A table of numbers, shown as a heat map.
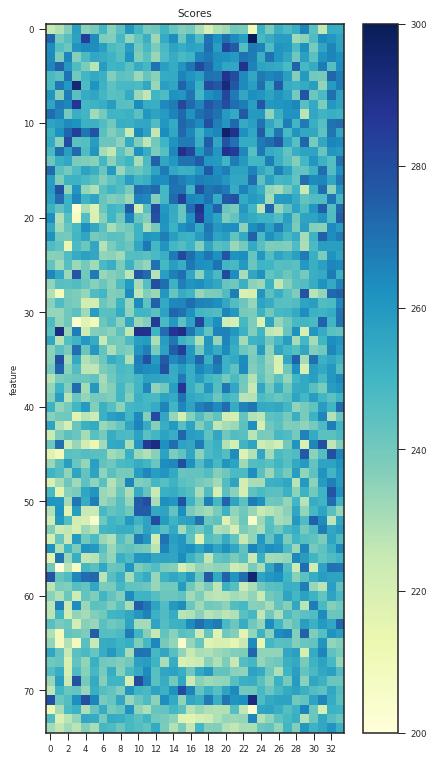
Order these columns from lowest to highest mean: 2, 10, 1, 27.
2, 1, 27, 10
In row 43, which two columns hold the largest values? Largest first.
15, 29
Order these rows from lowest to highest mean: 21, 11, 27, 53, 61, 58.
53, 61, 27, 21, 58, 11
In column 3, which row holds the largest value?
6
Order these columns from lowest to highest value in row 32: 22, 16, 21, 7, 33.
7, 33, 22, 21, 16
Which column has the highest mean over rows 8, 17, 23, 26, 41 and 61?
10
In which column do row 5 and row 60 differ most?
20
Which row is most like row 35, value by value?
36
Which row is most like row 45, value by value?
28
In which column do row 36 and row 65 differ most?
1
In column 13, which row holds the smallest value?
67
